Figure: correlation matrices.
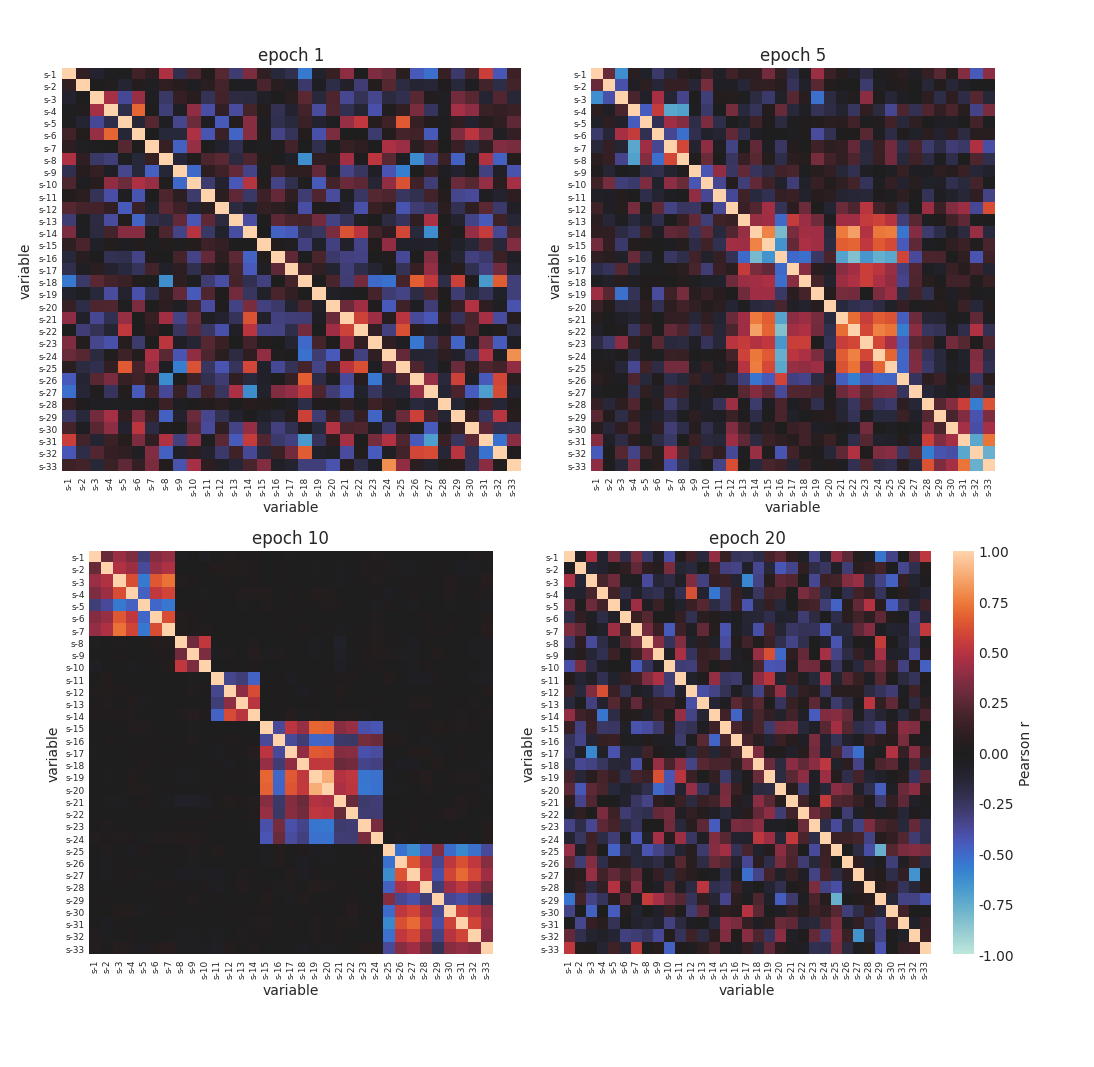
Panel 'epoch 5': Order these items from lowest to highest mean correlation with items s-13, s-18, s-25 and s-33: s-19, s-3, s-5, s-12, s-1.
s-3, s-5, s-1, s-19, s-12
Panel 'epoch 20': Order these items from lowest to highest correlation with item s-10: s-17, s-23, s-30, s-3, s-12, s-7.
s-7, s-12, s-3, s-17, s-30, s-23
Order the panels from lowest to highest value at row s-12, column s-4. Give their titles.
epoch 10, epoch 1, epoch 5, epoch 20
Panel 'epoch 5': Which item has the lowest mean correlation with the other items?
s-16
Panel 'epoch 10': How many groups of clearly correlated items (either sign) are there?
5
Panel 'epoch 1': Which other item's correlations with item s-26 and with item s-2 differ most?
s-18
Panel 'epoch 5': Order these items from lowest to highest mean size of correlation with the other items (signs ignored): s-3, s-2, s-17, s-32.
s-2, s-3, s-17, s-32
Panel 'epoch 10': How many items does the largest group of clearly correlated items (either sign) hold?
10
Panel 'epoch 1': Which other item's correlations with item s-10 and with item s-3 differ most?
s-25
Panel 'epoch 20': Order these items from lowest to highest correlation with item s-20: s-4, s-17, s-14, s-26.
s-14, s-17, s-4, s-26
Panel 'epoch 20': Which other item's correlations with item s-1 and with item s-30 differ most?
s-3
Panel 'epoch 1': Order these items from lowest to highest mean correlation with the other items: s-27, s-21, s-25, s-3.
s-27, s-3, s-21, s-25
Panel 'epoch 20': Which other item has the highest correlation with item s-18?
s-24
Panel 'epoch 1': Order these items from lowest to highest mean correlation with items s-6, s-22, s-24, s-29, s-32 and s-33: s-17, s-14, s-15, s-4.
s-17, s-15, s-14, s-4
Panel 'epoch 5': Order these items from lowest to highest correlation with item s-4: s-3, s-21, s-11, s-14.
s-14, s-21, s-11, s-3
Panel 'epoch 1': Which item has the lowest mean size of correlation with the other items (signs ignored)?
s-28
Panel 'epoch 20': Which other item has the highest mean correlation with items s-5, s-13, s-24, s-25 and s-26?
s-21
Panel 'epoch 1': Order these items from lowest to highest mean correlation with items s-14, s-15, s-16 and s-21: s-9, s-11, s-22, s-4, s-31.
s-9, s-4, s-11, s-22, s-31
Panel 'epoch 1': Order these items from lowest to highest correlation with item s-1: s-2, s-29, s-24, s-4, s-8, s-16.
s-29, s-16, s-4, s-2, s-24, s-8
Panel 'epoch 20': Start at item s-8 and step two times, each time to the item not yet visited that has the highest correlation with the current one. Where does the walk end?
s-9
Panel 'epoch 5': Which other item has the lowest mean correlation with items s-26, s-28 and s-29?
s-32
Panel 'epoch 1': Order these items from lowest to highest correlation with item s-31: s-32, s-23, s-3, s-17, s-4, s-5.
s-32, s-17, s-3, s-5, s-4, s-23
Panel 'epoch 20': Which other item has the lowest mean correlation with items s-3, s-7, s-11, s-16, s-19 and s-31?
s-10
